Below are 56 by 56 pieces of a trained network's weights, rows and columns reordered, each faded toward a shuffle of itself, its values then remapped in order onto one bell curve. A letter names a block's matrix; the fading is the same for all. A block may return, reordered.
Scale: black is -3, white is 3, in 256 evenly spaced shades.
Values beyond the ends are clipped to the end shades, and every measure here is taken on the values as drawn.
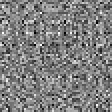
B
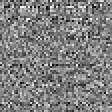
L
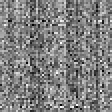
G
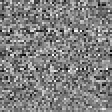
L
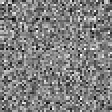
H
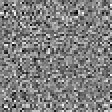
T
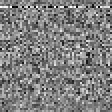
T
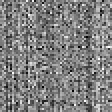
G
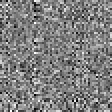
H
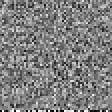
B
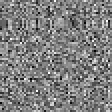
H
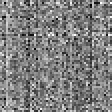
G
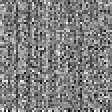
G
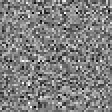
H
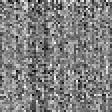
G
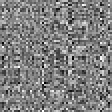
T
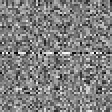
T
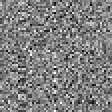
H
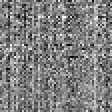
G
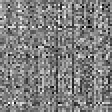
G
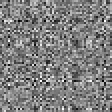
B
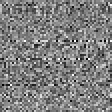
L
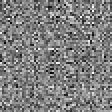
T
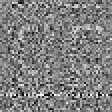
T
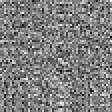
H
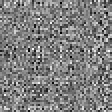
T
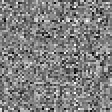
L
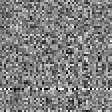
T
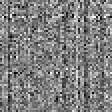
G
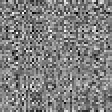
B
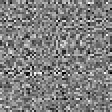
B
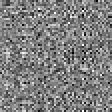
H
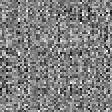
T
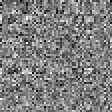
T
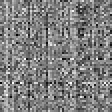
G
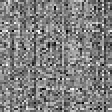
G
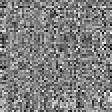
T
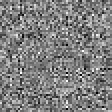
H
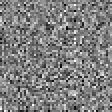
H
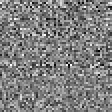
L
